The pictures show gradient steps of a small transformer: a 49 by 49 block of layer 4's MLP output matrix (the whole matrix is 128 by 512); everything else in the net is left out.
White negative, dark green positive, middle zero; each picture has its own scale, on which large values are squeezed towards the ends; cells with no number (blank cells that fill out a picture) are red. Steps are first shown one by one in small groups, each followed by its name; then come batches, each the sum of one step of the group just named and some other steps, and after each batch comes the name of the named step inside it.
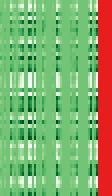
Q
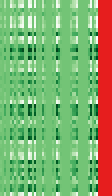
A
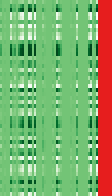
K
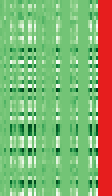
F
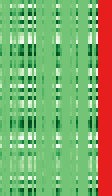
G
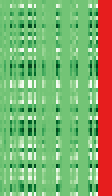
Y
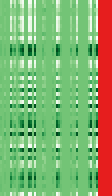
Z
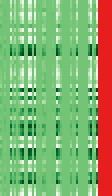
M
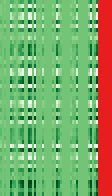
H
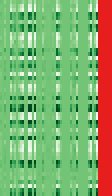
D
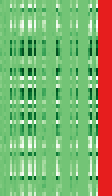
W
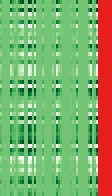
H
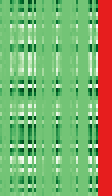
H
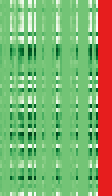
Z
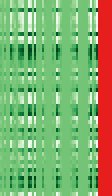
A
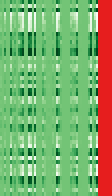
W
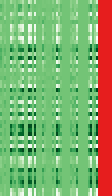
F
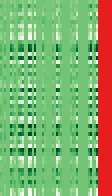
F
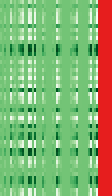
M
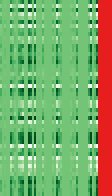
H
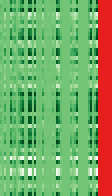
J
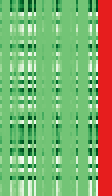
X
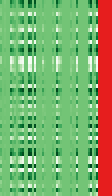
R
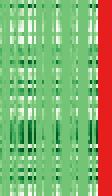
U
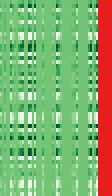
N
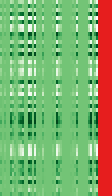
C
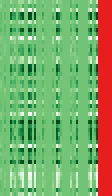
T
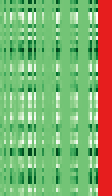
N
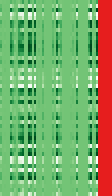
X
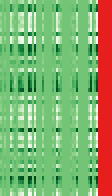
U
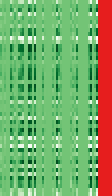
T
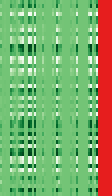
R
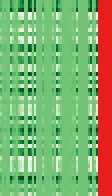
X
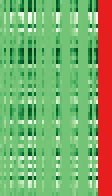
J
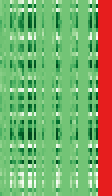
T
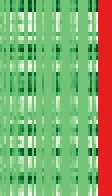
X
